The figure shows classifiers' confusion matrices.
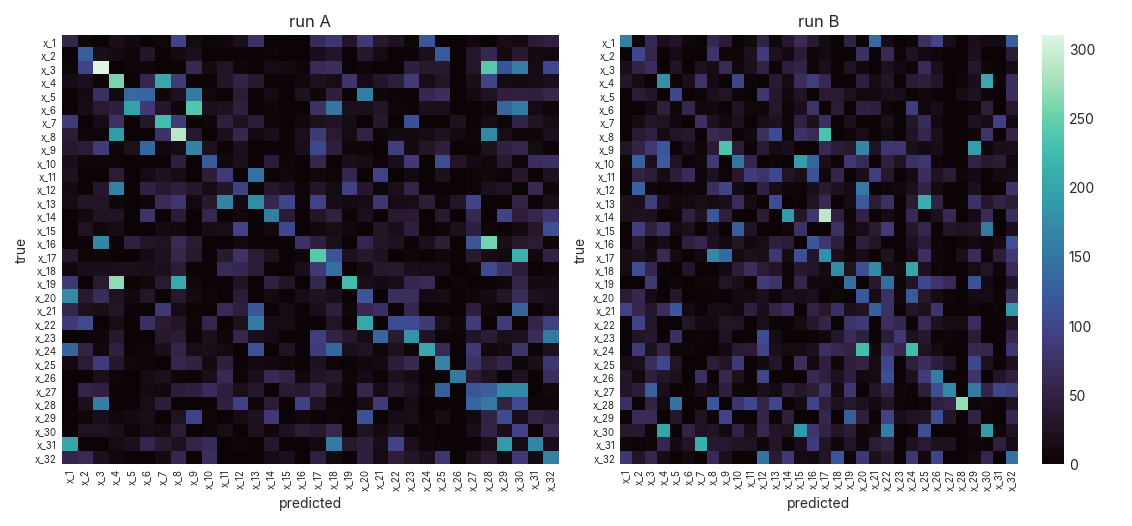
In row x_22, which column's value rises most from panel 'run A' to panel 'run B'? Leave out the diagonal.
x_19
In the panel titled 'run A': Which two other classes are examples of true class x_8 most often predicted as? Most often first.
x_4, x_28
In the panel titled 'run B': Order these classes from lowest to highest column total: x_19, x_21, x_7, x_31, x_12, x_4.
x_31, x_7, x_21, x_19, x_4, x_12
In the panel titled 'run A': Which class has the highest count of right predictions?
x_3
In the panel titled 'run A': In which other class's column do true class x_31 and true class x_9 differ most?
x_1
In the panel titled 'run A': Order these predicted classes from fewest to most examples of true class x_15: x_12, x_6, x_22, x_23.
x_6, x_22, x_23, x_12
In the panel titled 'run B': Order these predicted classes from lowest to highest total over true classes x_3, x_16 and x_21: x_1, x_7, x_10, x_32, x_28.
x_28, x_10, x_7, x_1, x_32
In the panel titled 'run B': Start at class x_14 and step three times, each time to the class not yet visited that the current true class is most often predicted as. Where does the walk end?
x_13
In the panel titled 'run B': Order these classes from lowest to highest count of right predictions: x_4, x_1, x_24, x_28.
x_1, x_4, x_24, x_28
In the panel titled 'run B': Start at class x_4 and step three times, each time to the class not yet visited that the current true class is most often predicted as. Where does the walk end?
x_10
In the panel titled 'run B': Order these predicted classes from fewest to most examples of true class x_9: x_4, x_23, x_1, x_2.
x_1, x_2, x_23, x_4
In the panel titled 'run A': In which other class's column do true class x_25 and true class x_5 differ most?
x_20
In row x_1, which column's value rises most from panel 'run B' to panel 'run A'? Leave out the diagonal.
x_24
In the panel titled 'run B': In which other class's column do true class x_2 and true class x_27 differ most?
x_29
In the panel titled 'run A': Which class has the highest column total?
x_30
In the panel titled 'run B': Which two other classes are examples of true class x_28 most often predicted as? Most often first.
x_5, x_8
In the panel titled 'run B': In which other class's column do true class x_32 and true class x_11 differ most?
x_16
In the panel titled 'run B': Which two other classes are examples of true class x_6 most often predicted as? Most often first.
x_24, x_16
